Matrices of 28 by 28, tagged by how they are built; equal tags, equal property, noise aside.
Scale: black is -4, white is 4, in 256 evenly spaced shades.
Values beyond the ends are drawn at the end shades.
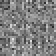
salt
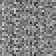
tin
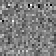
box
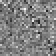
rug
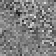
rug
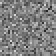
tin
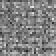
salt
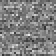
salt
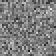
salt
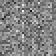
tin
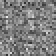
salt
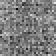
salt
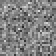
salt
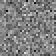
tin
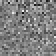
rug
